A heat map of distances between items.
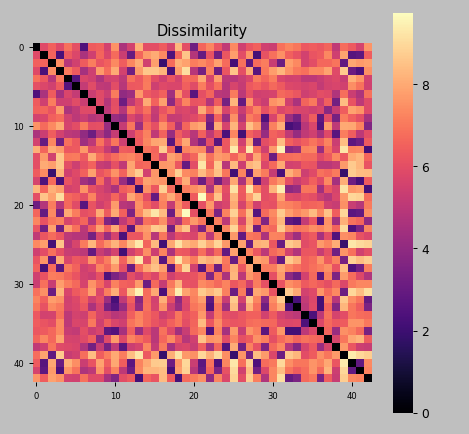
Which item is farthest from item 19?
21
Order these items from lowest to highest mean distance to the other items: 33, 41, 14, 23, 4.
33, 4, 41, 23, 14
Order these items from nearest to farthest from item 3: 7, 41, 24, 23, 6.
41, 23, 6, 7, 24
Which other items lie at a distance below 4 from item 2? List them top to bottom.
16, 25, 27, 31, 39
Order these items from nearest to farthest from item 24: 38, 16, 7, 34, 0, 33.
38, 7, 33, 0, 34, 16
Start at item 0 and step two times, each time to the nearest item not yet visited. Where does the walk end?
20
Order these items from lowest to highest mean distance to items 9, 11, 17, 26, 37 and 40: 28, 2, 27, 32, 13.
28, 32, 13, 2, 27
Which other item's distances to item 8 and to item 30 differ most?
14
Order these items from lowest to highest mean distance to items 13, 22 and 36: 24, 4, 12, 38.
38, 24, 4, 12
